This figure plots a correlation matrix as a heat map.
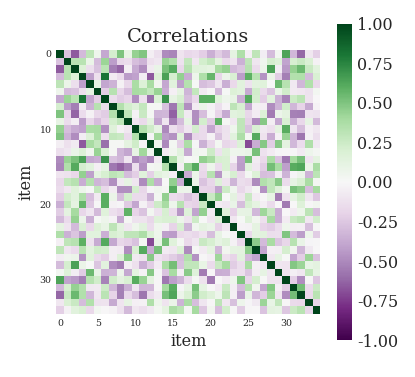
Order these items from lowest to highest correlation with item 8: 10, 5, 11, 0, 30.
5, 10, 30, 11, 0
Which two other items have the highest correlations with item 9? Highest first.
21, 27
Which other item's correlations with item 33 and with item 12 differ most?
25
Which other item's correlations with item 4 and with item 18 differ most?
32
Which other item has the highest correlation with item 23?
7
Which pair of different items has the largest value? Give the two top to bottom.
3, 6
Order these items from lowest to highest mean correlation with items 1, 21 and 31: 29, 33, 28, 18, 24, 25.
24, 29, 18, 33, 25, 28
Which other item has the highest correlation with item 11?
26
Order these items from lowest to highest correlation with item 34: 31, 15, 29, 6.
6, 29, 31, 15
